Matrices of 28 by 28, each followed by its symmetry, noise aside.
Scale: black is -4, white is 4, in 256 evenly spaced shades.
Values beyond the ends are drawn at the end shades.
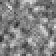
no symmetry.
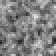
no symmetry.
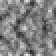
mirrored top to bottom.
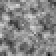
no symmetry.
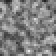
symmetric across the other diagonal.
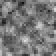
symmetric.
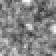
symmetric across the other diagonal.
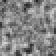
same after a half turn.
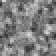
antisymmetric.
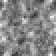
same after a half turn.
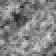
symmetric.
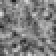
antisymmetric.
